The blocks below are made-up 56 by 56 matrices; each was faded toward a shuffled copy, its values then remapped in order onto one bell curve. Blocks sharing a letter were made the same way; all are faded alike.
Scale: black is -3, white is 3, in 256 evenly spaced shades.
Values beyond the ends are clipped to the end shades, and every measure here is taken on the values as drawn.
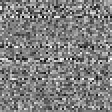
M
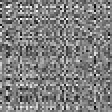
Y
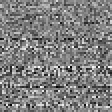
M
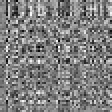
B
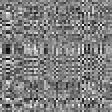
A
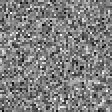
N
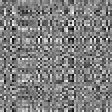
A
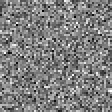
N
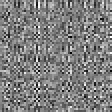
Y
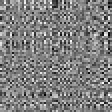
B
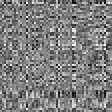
B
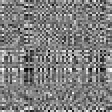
A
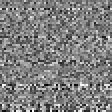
M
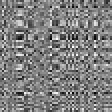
A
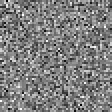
N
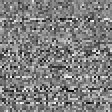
M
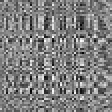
A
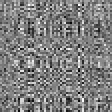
B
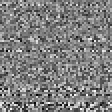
M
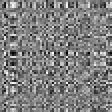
A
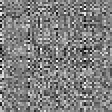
Y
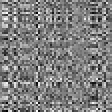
A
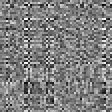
B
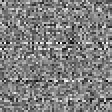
M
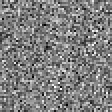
N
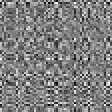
A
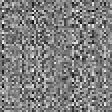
Y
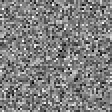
N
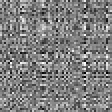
B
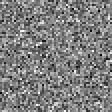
N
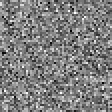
N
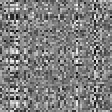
Y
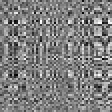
A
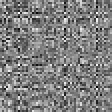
B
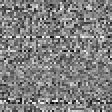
M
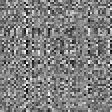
Y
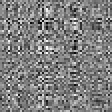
B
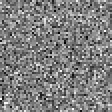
N
